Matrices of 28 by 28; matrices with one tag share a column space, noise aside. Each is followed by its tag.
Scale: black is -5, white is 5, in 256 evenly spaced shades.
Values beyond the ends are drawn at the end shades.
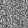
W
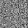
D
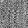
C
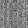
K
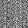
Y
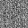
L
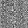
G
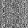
D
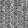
G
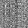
K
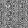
K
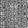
K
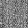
W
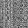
Y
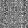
G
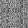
D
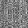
C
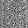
W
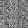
W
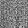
Y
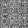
D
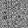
L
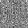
C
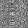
K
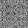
K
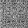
C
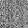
W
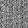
G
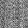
Y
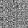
K
